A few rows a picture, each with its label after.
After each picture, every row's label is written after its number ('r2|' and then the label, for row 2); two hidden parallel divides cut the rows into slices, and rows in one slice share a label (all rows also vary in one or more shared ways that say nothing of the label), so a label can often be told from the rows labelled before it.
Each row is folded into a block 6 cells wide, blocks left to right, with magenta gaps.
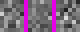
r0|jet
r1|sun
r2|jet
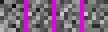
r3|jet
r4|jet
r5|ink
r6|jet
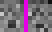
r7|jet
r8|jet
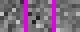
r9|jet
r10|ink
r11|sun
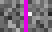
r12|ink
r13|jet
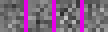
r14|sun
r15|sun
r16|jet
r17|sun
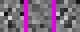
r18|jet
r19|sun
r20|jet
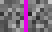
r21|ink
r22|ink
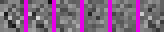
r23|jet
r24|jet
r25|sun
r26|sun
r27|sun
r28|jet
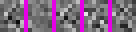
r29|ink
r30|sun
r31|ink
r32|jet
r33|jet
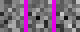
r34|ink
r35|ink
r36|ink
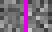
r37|sun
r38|jet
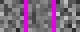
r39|jet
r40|sun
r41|jet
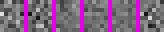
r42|jet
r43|ink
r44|sun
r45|sun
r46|sun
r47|jet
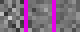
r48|jet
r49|sun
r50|sun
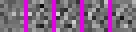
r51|sun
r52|jet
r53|jet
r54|ink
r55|ink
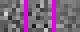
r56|ink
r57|ink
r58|sun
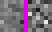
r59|sun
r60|jet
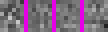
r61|jet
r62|sun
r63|sun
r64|sun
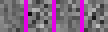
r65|sun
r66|ink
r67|sun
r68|ink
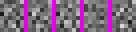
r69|ink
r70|ink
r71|ink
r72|sun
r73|ink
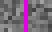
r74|sun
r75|sun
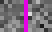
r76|sun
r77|jet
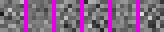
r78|ink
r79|sun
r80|jet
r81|jet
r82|sun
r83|jet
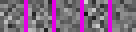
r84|jet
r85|jet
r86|sun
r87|ink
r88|sun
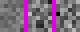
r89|sun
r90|jet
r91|ink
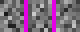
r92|jet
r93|ink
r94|jet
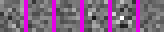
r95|ink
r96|sun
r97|sun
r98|ink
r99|jet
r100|sun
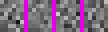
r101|ink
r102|sun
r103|jet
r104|ink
